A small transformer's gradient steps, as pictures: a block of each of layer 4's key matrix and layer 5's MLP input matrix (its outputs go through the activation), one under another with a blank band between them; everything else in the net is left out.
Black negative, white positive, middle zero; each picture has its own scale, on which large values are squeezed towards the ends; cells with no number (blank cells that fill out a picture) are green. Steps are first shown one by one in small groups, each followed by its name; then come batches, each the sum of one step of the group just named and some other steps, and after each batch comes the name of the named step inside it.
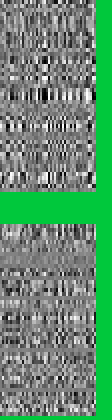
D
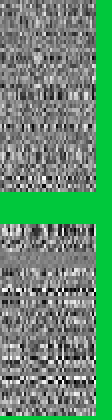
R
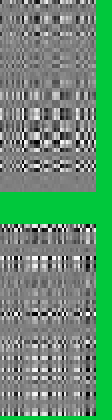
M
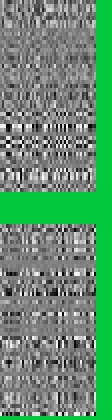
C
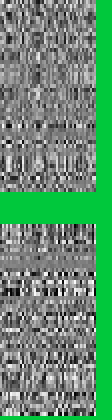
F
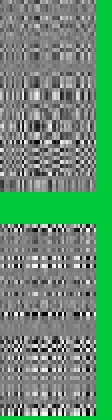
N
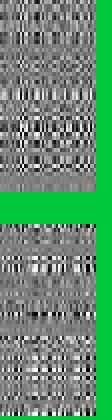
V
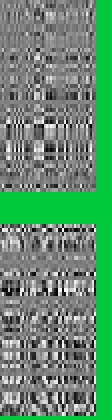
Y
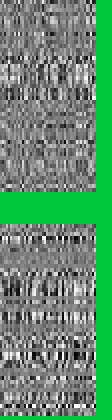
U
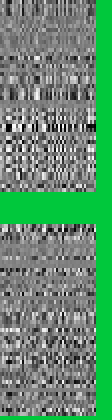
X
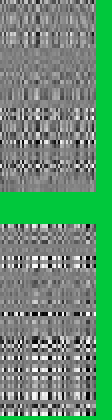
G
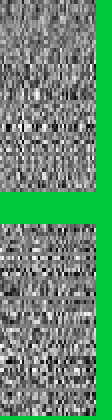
X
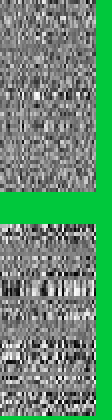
U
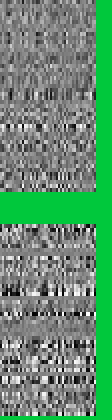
G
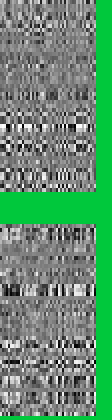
C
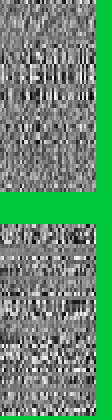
G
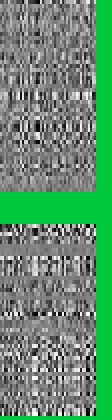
V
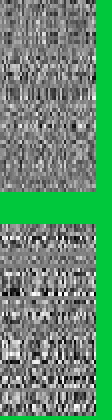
U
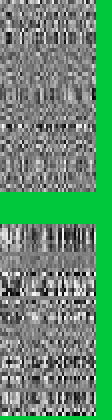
F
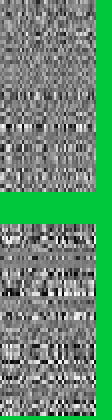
F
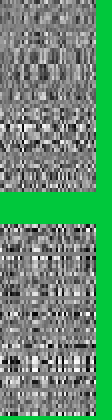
M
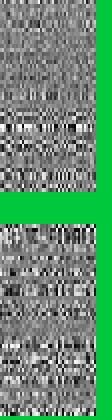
C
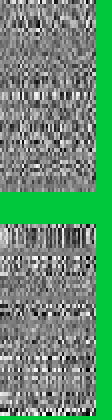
V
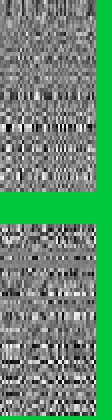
X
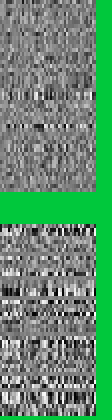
Y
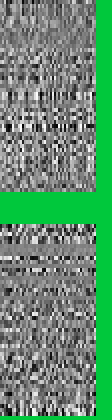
X
